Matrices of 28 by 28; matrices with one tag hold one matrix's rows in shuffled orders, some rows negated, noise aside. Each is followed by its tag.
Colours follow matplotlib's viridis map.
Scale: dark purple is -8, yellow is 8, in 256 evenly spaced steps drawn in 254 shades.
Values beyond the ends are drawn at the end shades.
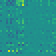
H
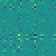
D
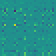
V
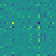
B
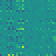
H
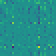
B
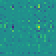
B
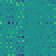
H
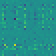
V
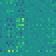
H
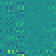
H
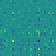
B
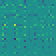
V
